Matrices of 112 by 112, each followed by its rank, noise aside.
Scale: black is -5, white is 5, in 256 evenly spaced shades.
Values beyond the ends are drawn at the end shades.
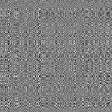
four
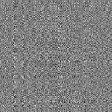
eight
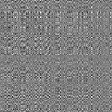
three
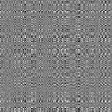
two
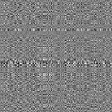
four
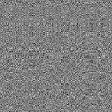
eight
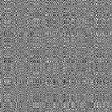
four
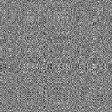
eight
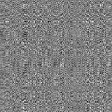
eight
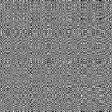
four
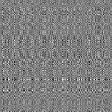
three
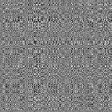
four
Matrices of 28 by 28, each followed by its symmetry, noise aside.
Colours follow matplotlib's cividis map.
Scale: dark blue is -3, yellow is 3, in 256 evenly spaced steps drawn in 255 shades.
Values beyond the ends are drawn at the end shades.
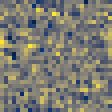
antisymmetric.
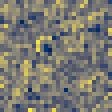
symmetric.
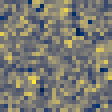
symmetric across the other diagonal.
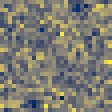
same after a half turn.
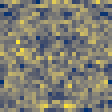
mirrored left to right.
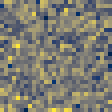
antisymmetric.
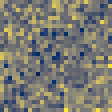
symmetric.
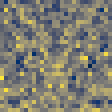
mirrored left to right.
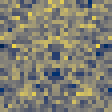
mirrored left to right.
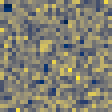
symmetric.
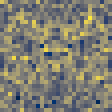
mirrored left to right.
